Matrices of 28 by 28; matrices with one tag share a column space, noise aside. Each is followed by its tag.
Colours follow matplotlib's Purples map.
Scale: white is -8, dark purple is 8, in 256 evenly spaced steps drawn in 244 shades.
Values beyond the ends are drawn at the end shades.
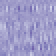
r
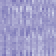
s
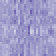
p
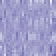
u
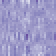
u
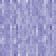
p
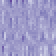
u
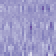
r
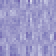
u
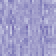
p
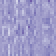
p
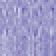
s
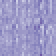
p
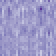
s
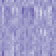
s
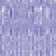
s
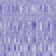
r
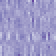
u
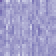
p
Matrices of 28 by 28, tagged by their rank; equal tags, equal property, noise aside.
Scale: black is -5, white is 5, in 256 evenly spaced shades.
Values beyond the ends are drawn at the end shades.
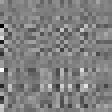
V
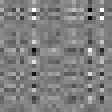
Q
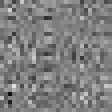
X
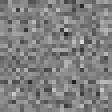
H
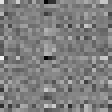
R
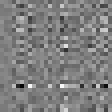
V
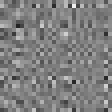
R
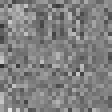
H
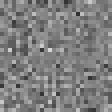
H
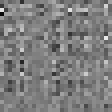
X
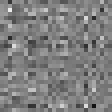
R
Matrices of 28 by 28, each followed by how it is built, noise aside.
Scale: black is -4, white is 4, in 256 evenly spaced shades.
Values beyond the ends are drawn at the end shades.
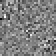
block diagonal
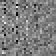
uneven columns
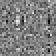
low rank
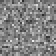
repeating columns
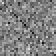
diagonal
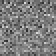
repeating columns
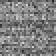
blocks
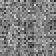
blocks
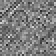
Hankel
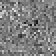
block diagonal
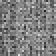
blocks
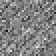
Hankel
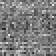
blocks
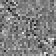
block diagonal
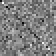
diagonal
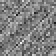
Hankel
